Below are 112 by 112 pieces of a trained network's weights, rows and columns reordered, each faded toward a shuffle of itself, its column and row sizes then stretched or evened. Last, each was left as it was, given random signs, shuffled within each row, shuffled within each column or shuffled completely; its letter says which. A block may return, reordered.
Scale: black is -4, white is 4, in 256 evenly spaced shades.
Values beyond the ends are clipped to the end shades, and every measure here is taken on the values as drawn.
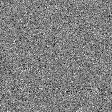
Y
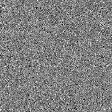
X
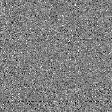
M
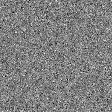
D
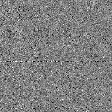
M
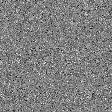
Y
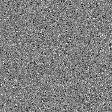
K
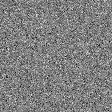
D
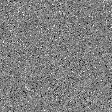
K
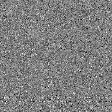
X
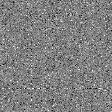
X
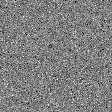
D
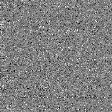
M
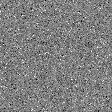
D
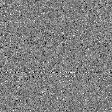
X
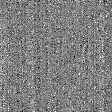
M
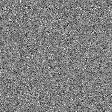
Y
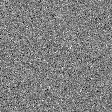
D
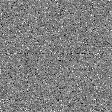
Y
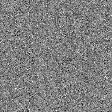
K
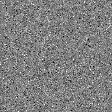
K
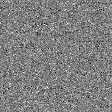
Y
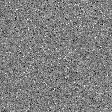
D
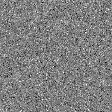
K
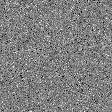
D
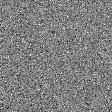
K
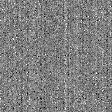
M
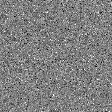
Y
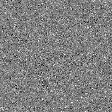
X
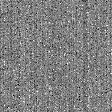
K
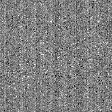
M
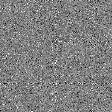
X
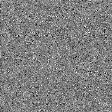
X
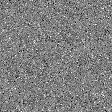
D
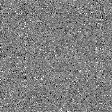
M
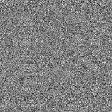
M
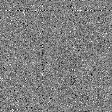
X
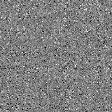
M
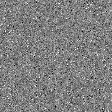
K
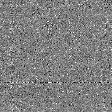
M
